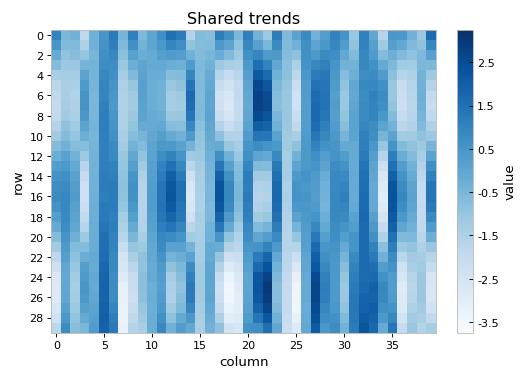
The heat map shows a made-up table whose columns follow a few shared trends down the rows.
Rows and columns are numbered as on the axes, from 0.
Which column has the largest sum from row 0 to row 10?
21
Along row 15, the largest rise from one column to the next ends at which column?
35
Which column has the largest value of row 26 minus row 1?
22
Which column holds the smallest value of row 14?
34
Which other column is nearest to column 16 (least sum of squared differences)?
4
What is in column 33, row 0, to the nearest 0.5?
0
